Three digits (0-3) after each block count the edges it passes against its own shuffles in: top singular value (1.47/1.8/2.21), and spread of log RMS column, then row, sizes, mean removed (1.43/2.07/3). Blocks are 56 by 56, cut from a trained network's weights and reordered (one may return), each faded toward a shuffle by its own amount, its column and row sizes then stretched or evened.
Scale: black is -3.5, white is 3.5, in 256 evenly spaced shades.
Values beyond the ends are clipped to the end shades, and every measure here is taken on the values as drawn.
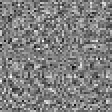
2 1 2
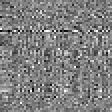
3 0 2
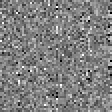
0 2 0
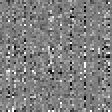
0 3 1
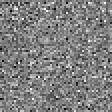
1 0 1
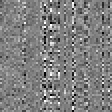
3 3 0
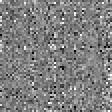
0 2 1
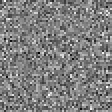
1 1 1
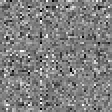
0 2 2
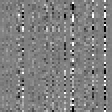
3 3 1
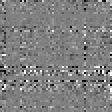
1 2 3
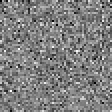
1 1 1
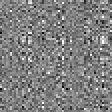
3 2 1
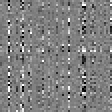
3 3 1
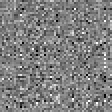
2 2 2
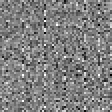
2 2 1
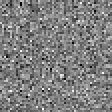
1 1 0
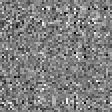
1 1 2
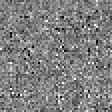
0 1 1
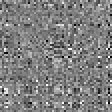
3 2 2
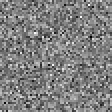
0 0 1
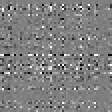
2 2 3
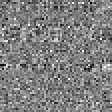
2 0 2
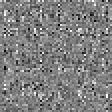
1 2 2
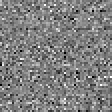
0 1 2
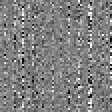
1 3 0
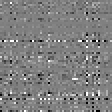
2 2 3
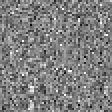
2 1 0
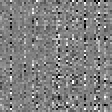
2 3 1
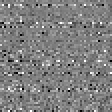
0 1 3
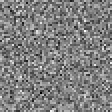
1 0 0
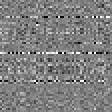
3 0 3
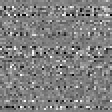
1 1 3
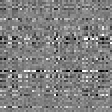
3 1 3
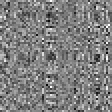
3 3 0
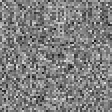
2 0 1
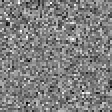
0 0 1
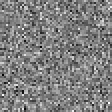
1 1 0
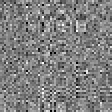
3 2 1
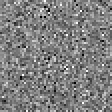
0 1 0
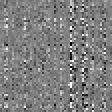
2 3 1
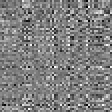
3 2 3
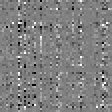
0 3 2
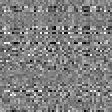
3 0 3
